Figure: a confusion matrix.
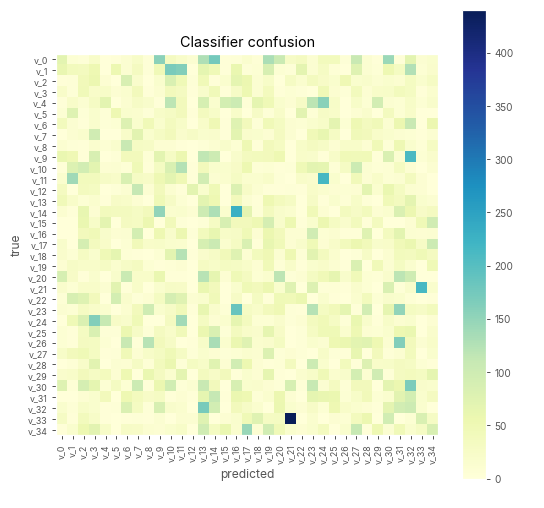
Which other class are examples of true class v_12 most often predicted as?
v_7
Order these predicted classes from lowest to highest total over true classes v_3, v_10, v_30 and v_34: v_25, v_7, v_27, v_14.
v_25, v_14, v_7, v_27
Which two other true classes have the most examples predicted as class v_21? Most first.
v_33, v_30
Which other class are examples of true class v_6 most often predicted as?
v_32
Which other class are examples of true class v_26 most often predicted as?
v_31
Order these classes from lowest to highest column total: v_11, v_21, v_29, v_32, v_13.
v_29, v_21, v_11, v_32, v_13
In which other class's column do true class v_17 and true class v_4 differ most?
v_24
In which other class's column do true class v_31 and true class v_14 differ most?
v_16
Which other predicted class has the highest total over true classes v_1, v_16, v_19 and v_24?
v_11
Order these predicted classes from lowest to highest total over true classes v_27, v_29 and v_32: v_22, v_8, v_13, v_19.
v_22, v_8, v_19, v_13
